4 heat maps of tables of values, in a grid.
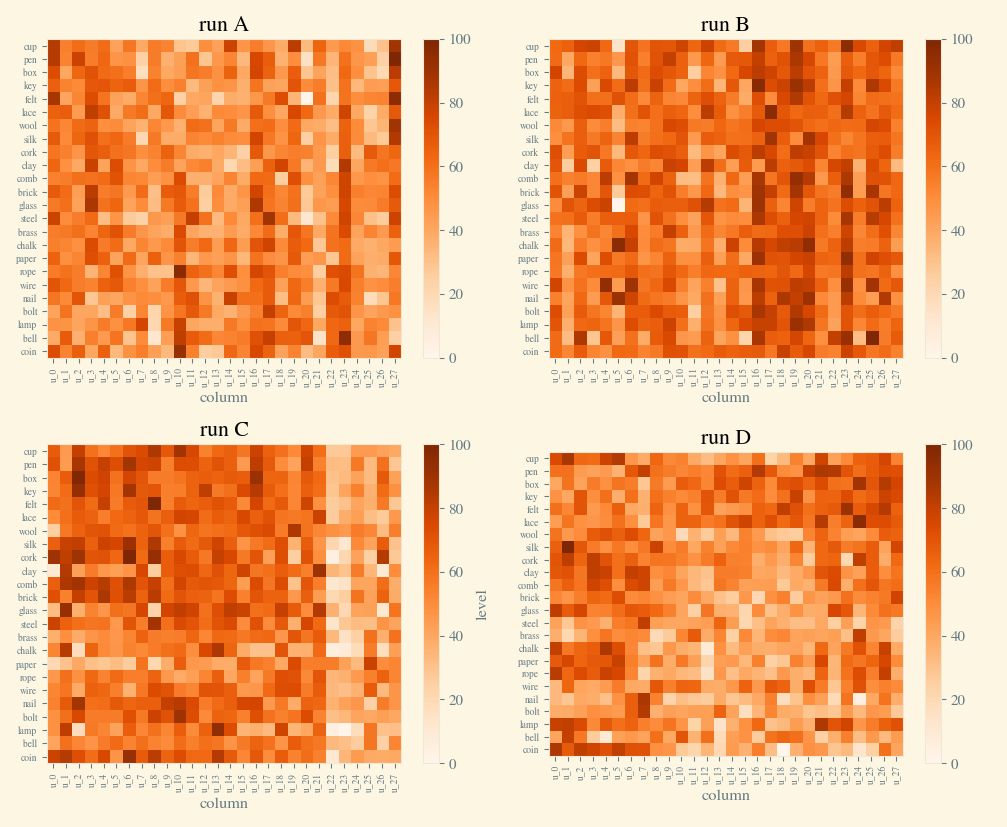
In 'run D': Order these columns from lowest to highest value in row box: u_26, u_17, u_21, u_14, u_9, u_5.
u_9, u_17, u_5, u_14, u_21, u_26
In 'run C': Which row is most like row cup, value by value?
bolt
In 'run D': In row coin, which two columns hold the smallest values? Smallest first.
u_18, u_24
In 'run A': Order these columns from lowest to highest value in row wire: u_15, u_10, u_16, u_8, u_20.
u_8, u_15, u_20, u_16, u_10
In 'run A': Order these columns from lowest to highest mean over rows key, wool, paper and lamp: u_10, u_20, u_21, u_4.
u_21, u_20, u_10, u_4
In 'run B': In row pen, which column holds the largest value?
u_19
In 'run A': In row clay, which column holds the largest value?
u_23
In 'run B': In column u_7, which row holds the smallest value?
bell
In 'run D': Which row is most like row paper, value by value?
cup
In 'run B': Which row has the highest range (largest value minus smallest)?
glass
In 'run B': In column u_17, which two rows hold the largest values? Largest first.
lace, silk
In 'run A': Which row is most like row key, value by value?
paper
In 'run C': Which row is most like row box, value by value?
key
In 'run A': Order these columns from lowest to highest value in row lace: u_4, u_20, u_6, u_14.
u_14, u_6, u_20, u_4
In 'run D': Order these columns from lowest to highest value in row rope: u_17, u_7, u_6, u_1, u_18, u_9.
u_7, u_17, u_9, u_18, u_6, u_1
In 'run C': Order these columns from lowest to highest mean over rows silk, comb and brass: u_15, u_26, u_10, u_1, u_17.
u_15, u_26, u_17, u_10, u_1
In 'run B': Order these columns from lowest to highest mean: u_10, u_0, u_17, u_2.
u_10, u_0, u_2, u_17
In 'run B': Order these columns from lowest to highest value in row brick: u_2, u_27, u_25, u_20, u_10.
u_10, u_27, u_20, u_2, u_25
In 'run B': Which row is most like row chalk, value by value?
nail
